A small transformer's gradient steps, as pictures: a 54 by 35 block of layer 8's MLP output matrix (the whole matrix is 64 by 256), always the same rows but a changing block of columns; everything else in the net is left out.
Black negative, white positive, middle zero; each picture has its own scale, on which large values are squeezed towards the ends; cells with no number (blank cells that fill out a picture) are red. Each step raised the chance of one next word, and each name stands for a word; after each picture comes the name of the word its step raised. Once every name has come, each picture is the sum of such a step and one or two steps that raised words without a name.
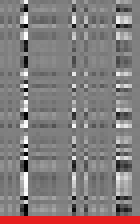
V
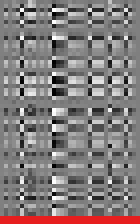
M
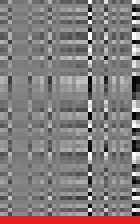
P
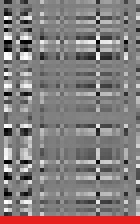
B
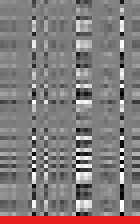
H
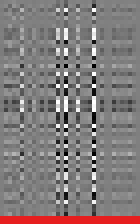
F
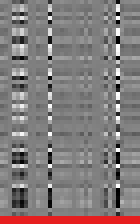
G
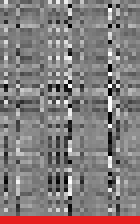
F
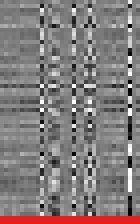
F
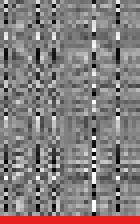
H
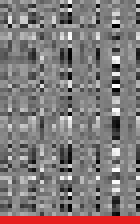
V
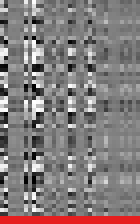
F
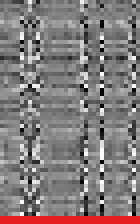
B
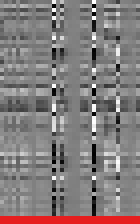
F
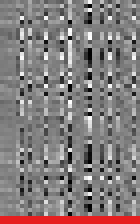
B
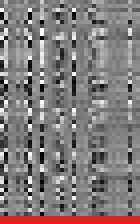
M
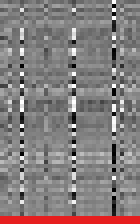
F
